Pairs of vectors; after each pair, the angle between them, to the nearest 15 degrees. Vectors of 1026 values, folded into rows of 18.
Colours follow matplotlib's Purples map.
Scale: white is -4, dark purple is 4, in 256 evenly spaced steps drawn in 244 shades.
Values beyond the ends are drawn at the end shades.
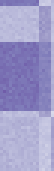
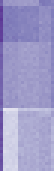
90 degrees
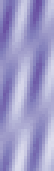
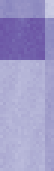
75 degrees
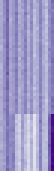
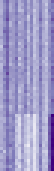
15 degrees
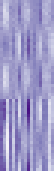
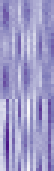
165 degrees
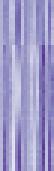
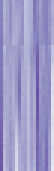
105 degrees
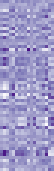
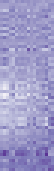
45 degrees
